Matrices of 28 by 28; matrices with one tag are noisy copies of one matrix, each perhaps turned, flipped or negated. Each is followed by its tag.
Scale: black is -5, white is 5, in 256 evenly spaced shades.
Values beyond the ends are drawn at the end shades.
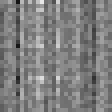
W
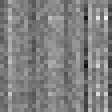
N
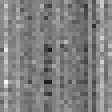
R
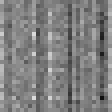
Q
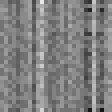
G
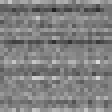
Q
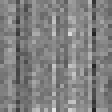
W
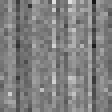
W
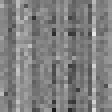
W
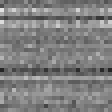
G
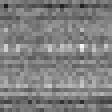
R
